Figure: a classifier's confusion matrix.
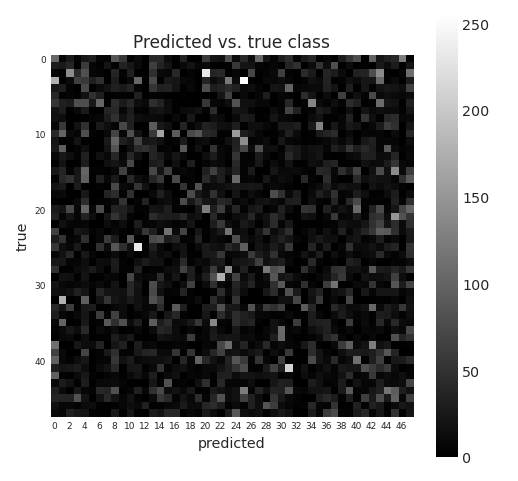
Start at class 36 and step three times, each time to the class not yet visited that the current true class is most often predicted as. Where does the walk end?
45
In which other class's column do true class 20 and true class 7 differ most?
40
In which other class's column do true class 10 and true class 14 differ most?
24
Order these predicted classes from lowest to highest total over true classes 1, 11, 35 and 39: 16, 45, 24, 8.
16, 45, 24, 8
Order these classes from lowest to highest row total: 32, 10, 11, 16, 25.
11, 32, 16, 25, 10
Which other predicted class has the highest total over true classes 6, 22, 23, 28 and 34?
43
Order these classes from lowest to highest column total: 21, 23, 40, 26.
26, 40, 23, 21
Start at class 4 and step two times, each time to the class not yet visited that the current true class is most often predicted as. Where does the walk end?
13
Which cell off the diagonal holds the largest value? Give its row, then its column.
3, 25
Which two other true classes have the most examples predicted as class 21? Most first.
35, 29
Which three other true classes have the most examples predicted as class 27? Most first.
0, 12, 40
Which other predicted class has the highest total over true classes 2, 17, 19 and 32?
20
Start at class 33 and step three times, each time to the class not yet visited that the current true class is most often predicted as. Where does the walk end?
46
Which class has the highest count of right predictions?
2
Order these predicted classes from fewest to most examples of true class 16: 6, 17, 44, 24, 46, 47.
17, 44, 6, 46, 47, 24
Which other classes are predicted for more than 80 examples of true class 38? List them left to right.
0, 23, 39, 42
